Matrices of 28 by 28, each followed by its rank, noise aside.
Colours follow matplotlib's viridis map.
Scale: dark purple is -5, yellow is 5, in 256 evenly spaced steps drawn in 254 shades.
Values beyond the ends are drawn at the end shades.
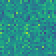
five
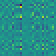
two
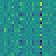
two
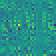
five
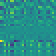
two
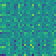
three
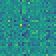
four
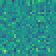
four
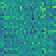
five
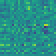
three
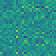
four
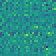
five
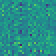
five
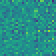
four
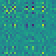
two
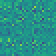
five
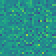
five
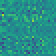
four
